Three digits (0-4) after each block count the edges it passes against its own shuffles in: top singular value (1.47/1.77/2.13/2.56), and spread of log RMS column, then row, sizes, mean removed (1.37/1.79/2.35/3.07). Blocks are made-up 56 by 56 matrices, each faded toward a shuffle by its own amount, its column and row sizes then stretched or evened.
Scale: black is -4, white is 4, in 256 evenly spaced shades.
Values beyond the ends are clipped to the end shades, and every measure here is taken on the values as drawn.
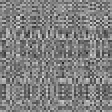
4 1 3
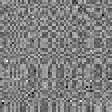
4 0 0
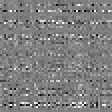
3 1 4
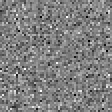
1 1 0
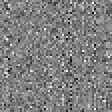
2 2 0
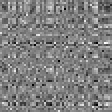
4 1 3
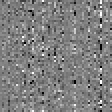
2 4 0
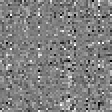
1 3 3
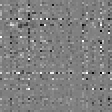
2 3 3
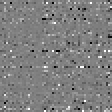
0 2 3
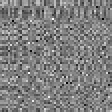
4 1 0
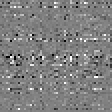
2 2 4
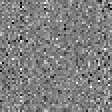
2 2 0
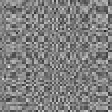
4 3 1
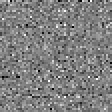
1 0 2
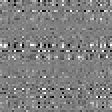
4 2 4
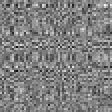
4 2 3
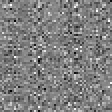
3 3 0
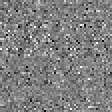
1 0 2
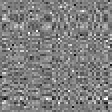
4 1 2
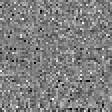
2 0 2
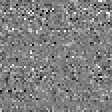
0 1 3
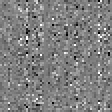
0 4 1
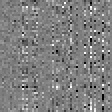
3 4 0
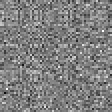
3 0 0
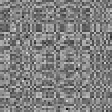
4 0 3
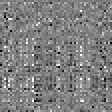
3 3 3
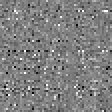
1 2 2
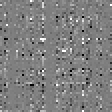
1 4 2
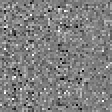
1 2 1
